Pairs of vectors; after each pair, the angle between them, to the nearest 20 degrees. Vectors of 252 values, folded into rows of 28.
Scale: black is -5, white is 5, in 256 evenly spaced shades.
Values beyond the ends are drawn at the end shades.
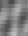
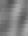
40 degrees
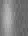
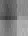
140 degrees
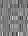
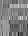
140 degrees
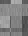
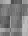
160 degrees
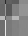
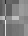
20 degrees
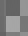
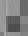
160 degrees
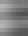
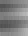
160 degrees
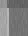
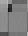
80 degrees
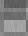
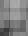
140 degrees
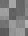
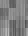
140 degrees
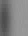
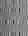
60 degrees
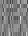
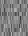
140 degrees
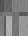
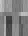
160 degrees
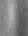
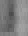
160 degrees
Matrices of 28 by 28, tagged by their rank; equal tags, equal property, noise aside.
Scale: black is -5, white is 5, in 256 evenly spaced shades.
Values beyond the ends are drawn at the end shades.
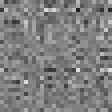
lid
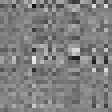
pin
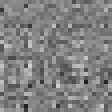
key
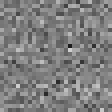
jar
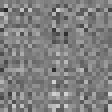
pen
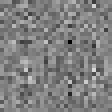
key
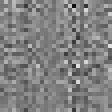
lid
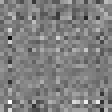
pen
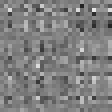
pin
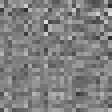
pen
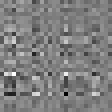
pin
